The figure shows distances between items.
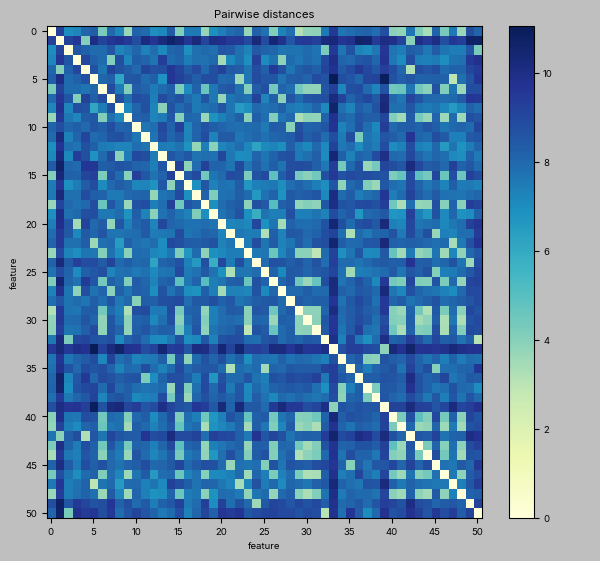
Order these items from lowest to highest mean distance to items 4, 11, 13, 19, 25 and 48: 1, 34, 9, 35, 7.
9, 35, 34, 7, 1
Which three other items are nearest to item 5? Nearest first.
47, 22, 8
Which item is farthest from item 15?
1
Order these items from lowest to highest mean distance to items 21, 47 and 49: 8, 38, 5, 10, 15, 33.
5, 8, 10, 38, 15, 33
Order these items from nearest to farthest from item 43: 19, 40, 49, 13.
40, 19, 13, 49
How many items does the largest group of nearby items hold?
16
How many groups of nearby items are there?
13
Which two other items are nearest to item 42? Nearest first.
4, 1
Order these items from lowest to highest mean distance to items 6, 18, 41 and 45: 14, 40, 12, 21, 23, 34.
23, 40, 21, 12, 34, 14
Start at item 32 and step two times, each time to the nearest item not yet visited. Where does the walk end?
2
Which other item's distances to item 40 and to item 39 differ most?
33
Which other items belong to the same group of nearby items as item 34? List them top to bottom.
14, 16, 37, 38
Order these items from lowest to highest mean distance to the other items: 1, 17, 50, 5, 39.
17, 5, 50, 39, 1
